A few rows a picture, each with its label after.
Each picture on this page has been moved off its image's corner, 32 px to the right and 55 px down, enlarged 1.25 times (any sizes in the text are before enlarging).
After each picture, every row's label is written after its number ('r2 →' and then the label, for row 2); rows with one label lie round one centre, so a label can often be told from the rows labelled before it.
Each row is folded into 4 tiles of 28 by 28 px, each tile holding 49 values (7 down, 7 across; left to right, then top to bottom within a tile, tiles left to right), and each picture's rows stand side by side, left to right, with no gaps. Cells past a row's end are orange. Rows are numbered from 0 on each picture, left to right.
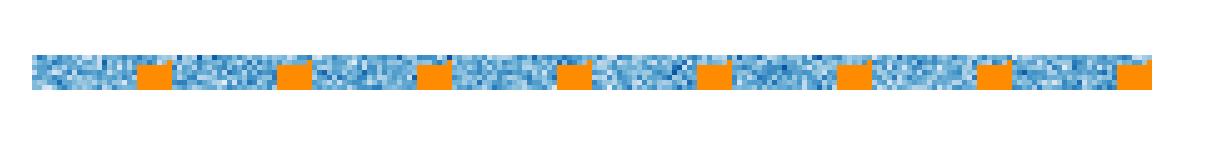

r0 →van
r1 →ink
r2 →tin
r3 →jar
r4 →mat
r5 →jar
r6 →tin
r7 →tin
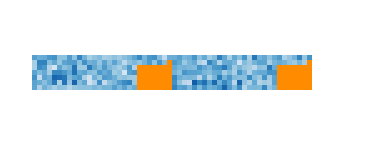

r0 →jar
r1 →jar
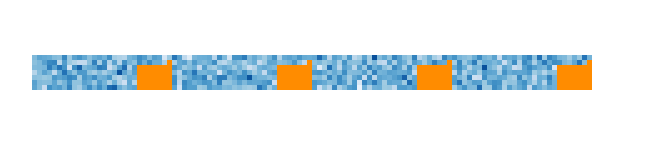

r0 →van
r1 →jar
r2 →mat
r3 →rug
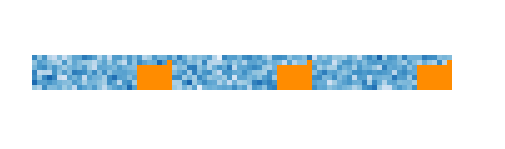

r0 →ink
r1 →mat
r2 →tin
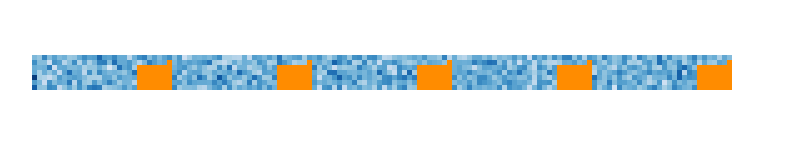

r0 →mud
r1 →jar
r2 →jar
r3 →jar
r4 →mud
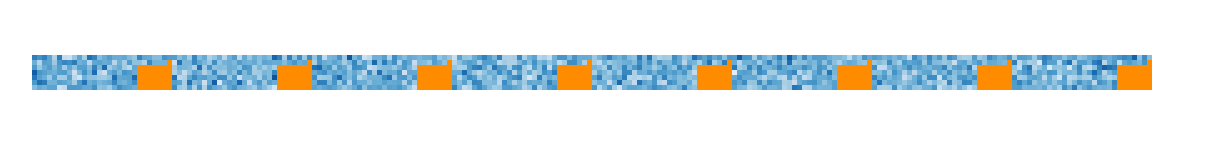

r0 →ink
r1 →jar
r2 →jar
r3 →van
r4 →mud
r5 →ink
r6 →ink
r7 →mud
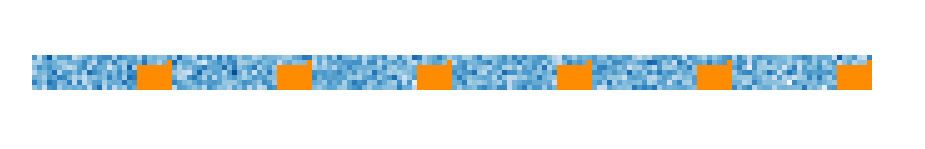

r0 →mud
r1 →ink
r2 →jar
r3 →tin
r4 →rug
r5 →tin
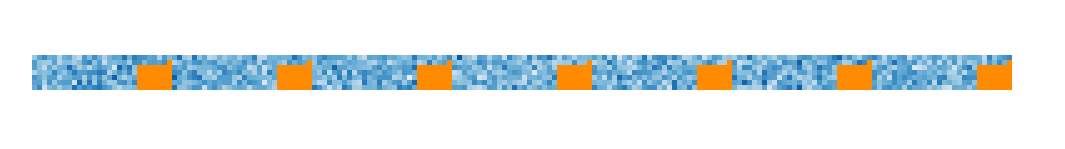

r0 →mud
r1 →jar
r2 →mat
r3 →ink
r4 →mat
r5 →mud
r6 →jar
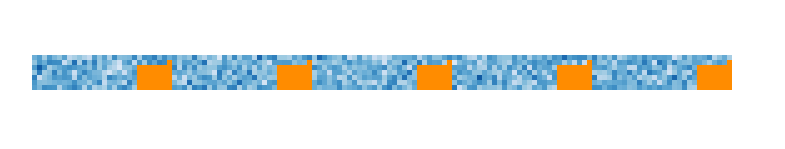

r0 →jar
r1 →mat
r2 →ink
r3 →jar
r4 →mud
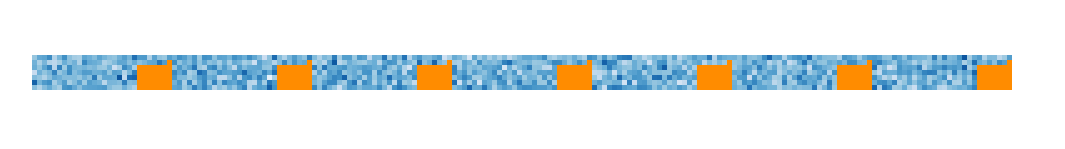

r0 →mud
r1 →mat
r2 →jar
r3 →tin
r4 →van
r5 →van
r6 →tin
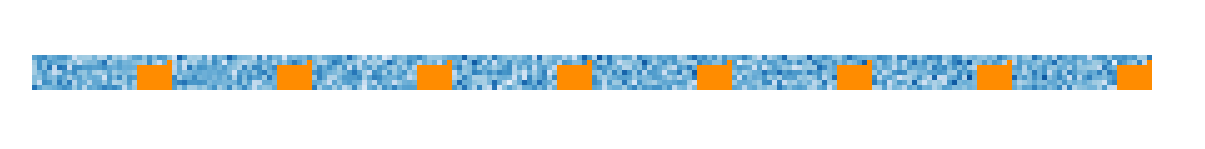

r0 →van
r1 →ink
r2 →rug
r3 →rug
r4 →mud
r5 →mud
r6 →ink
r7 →jar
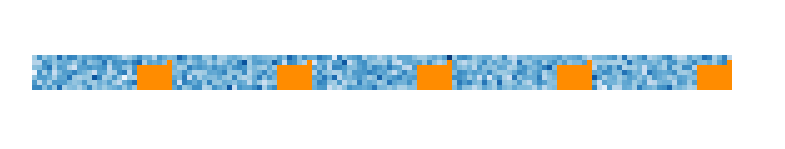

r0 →van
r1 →van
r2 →ink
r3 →mud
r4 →mud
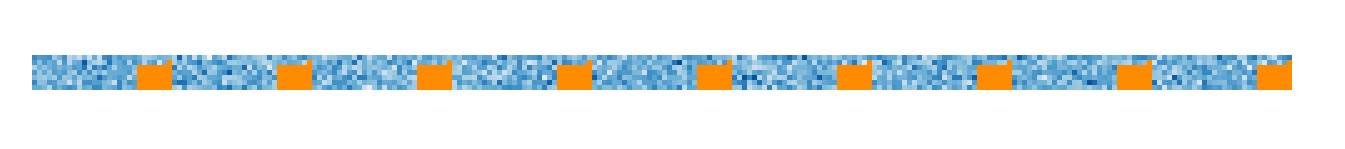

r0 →mat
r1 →ink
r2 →jar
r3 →mud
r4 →mud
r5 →ink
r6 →van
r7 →ink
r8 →van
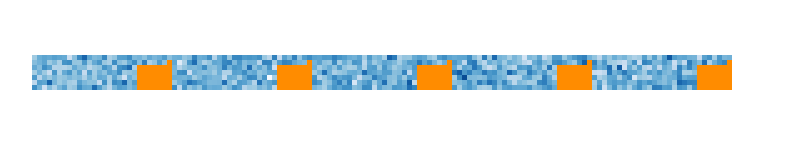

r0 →mud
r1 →mat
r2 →van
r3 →rug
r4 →mud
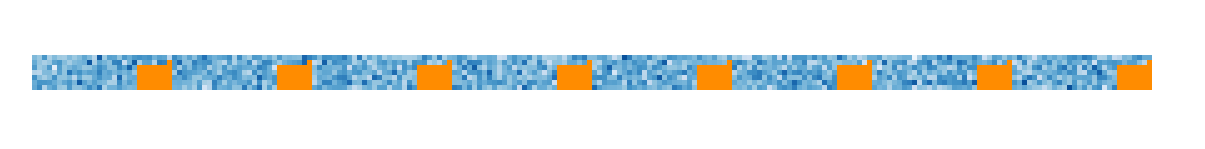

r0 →mud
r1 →rug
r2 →van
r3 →rug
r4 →van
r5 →tin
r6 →mat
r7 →ink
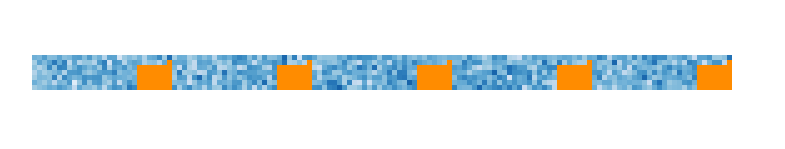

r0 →van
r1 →tin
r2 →van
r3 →jar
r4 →tin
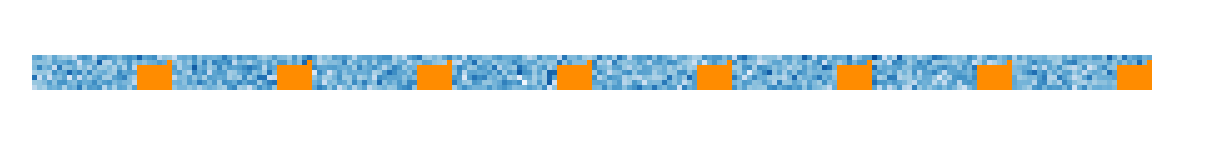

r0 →mud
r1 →mat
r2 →mat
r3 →jar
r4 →ink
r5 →mud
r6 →ink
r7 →jar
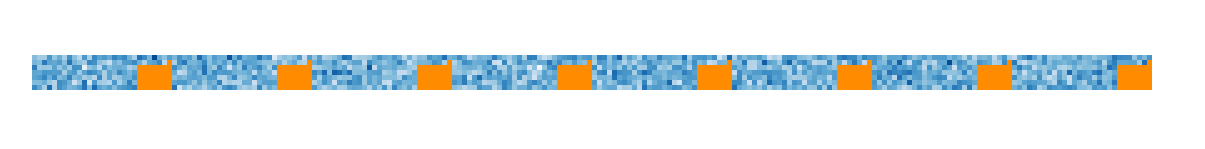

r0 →tin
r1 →ink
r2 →rug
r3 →van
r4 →tin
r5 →tin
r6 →rug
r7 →mud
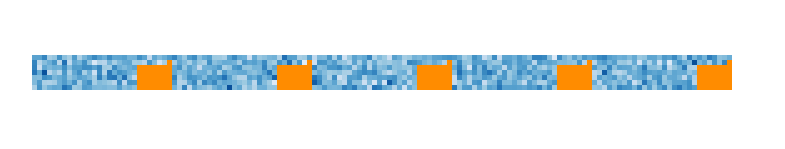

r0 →mat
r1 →jar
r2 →ink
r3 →tin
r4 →van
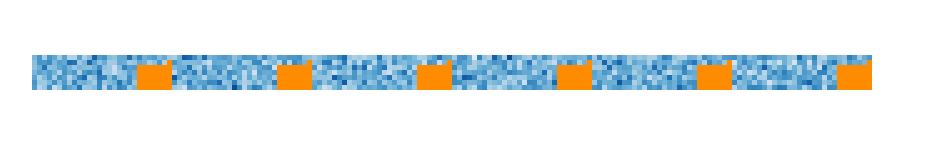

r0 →jar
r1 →mud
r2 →van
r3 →ink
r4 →van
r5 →van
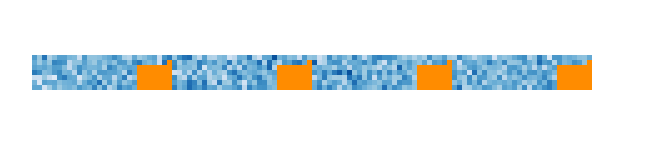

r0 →mat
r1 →mud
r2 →rug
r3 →mat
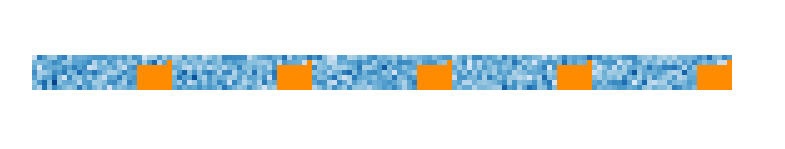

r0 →ink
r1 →tin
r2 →ink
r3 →tin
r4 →van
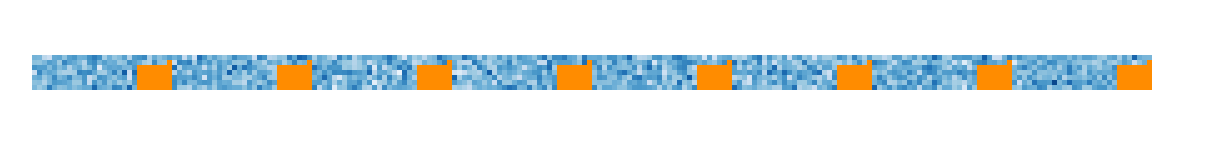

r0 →tin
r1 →ink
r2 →rug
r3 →mud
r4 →rug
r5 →tin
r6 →tin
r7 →jar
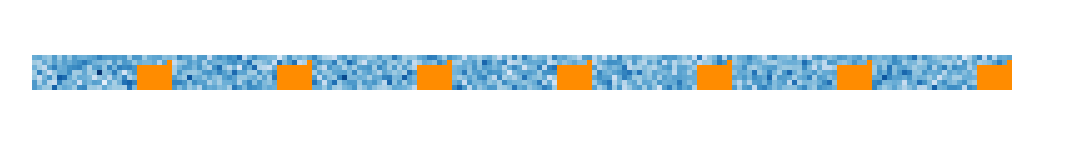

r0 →mat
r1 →ink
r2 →jar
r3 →mat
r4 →rug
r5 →tin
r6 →rug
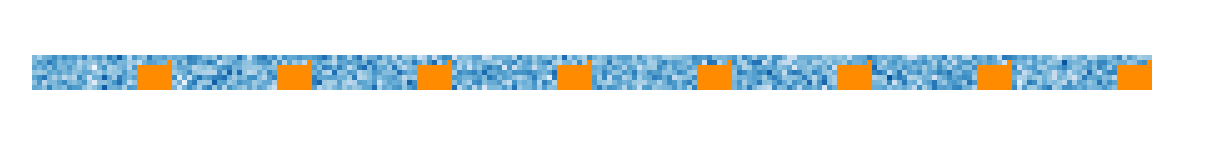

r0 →rug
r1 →jar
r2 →ink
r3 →tin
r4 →van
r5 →rug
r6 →mat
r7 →mat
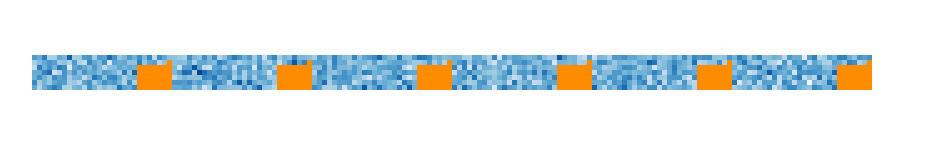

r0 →van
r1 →rug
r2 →tin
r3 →tin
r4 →tin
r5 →van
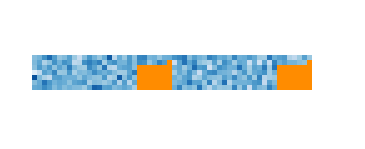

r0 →mud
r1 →van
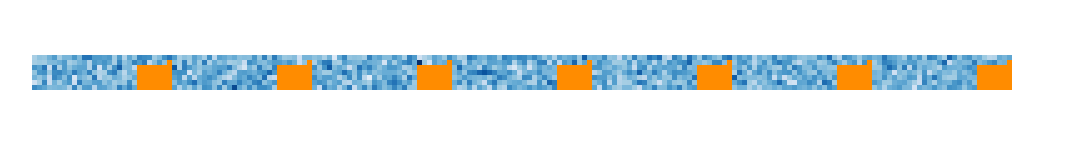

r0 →tin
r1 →mat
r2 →ink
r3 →rug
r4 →ink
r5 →ink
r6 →van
